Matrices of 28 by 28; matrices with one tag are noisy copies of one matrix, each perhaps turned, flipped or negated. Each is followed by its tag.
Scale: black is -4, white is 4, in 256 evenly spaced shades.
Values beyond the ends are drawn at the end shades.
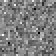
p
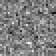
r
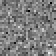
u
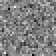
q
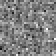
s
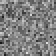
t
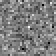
q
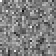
r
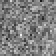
p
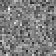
q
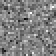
u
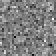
q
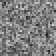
p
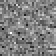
r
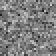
u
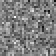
r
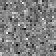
s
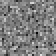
q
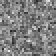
s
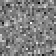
q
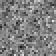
p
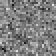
u
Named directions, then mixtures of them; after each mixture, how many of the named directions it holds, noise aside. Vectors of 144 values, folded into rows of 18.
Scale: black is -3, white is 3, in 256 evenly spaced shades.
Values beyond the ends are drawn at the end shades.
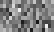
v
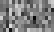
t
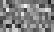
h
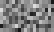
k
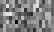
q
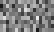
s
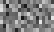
four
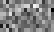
four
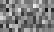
four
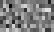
one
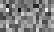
four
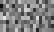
one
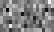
three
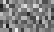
four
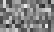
two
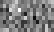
two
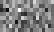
four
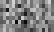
two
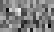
three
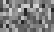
four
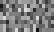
one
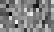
three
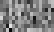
one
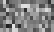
one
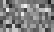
one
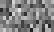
one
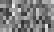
one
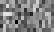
one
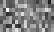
two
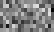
four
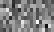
one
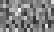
three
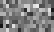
three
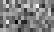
four
